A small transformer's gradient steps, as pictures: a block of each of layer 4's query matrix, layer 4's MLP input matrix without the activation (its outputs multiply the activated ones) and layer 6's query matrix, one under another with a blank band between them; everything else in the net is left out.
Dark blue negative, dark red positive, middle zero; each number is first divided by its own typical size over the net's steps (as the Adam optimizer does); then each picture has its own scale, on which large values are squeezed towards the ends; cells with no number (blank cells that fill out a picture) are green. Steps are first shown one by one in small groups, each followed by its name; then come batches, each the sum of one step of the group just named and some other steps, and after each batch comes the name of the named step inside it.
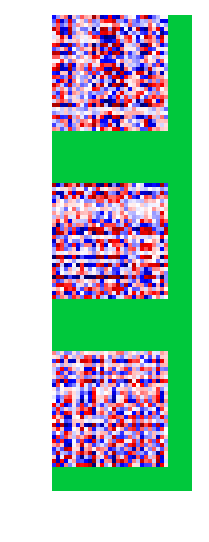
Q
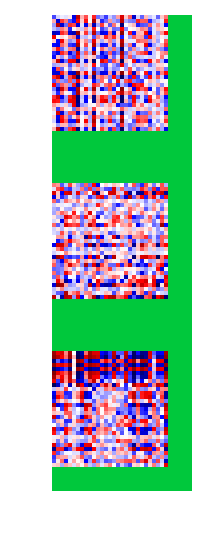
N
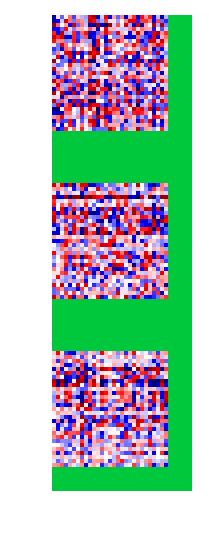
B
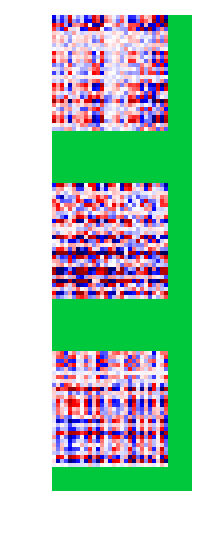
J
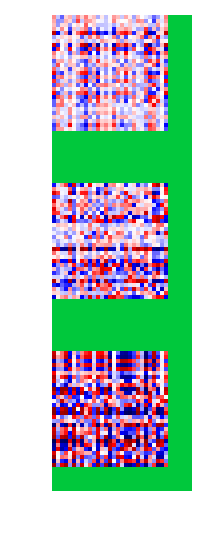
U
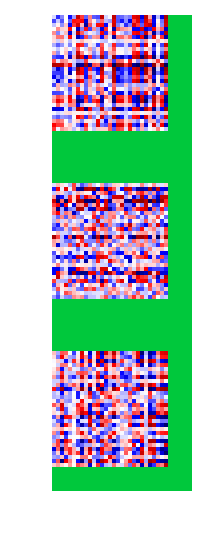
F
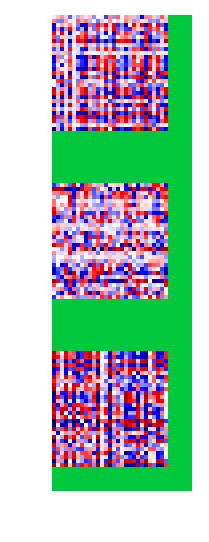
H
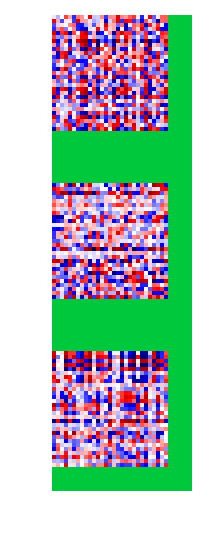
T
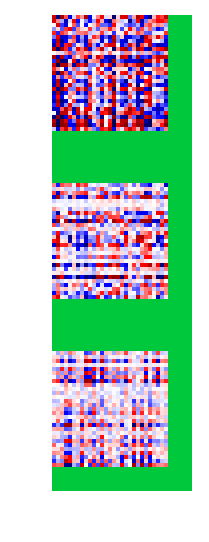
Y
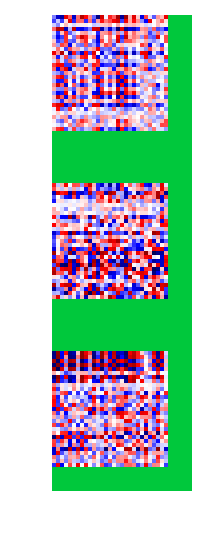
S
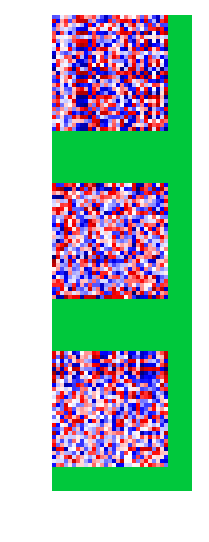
N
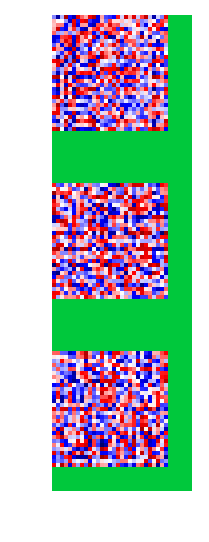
Q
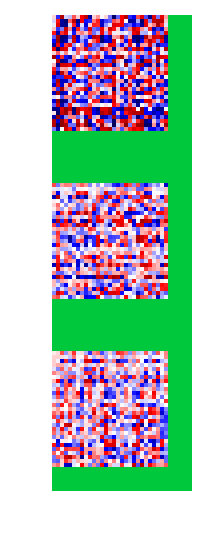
Y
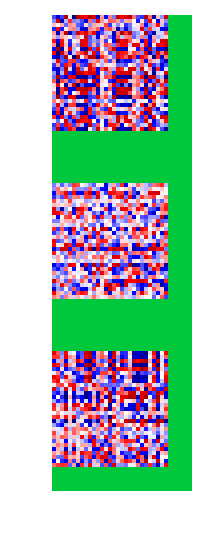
T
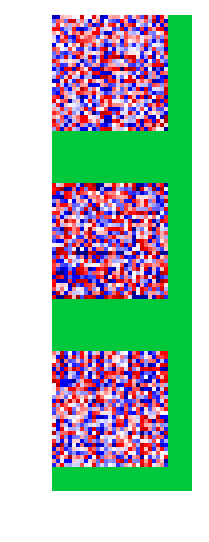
J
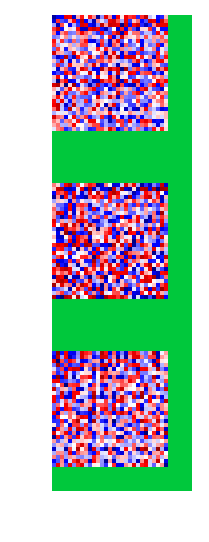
S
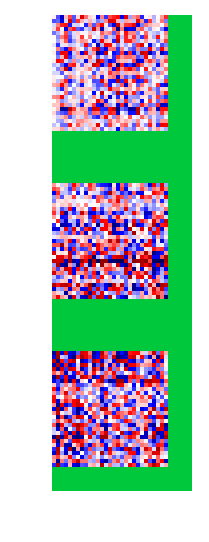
S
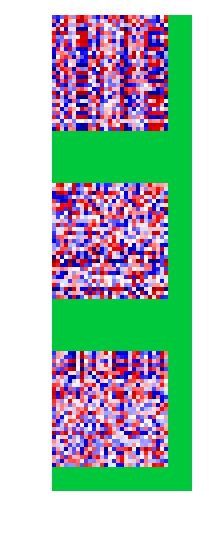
S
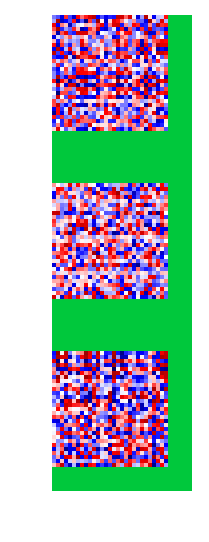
S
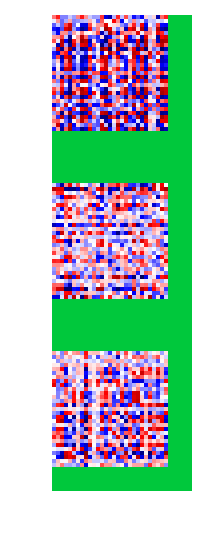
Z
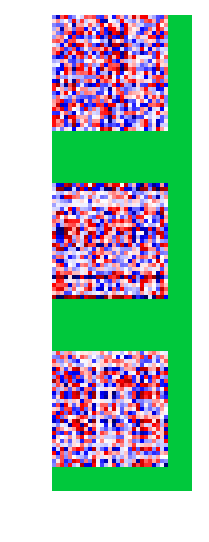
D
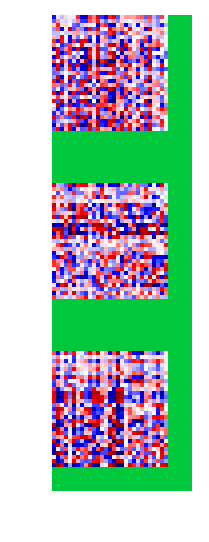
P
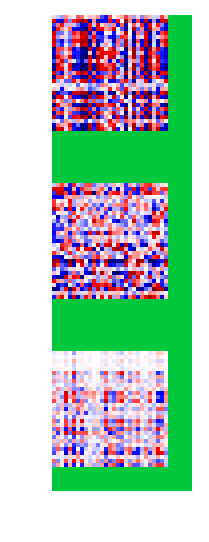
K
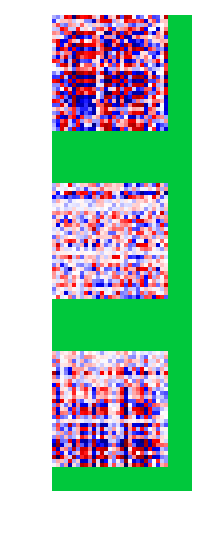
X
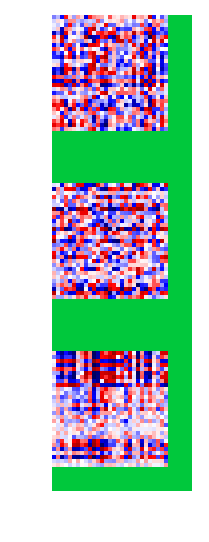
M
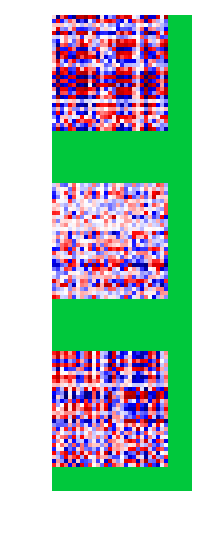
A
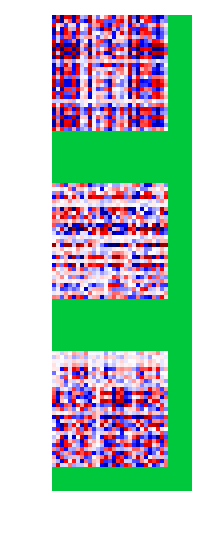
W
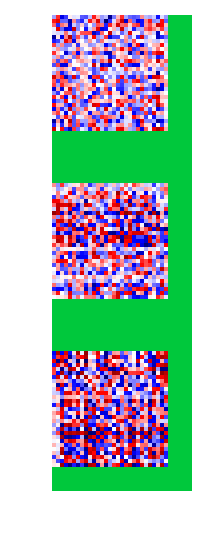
W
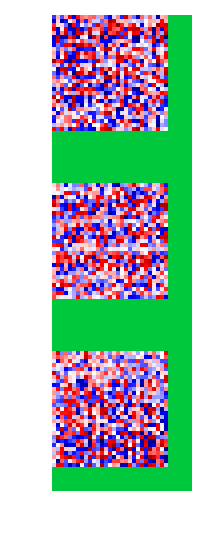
X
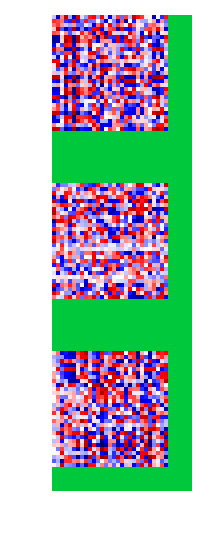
M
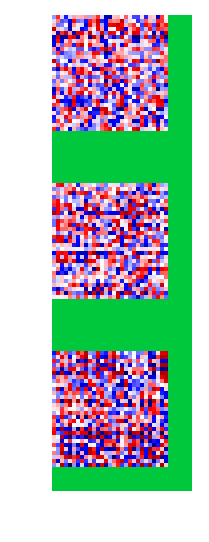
X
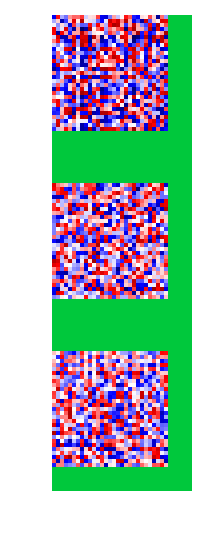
K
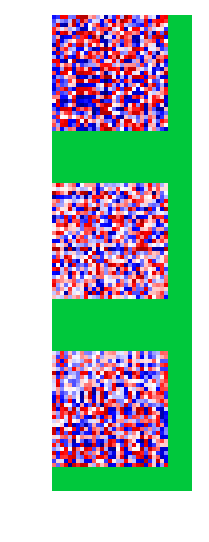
X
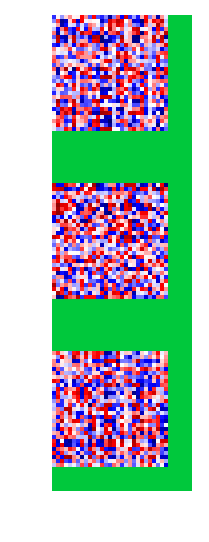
D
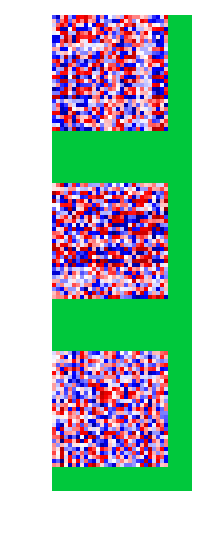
W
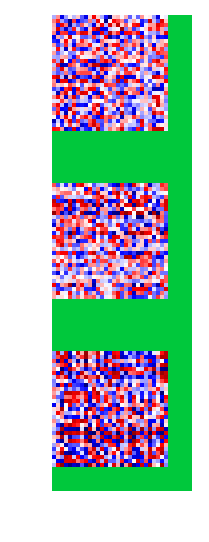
P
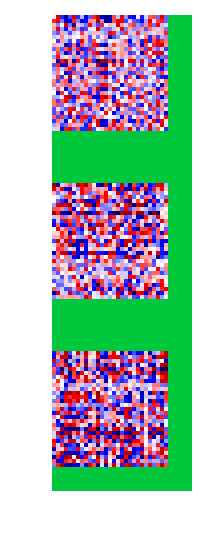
P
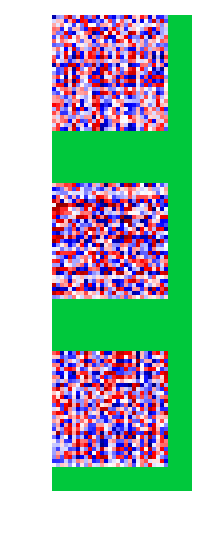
M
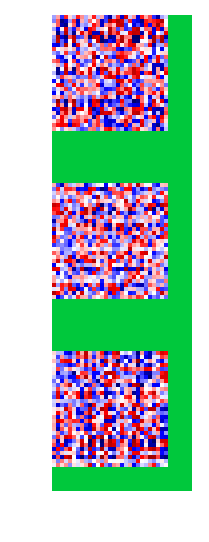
M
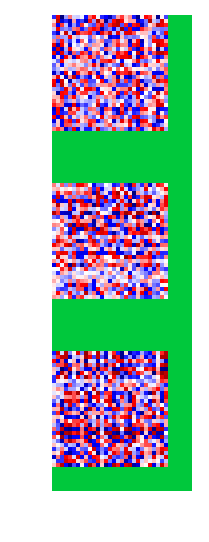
W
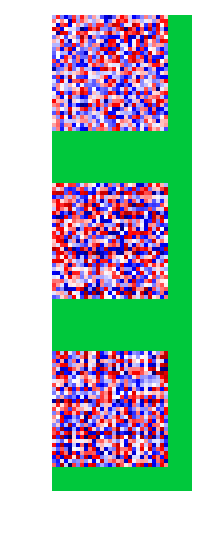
Z
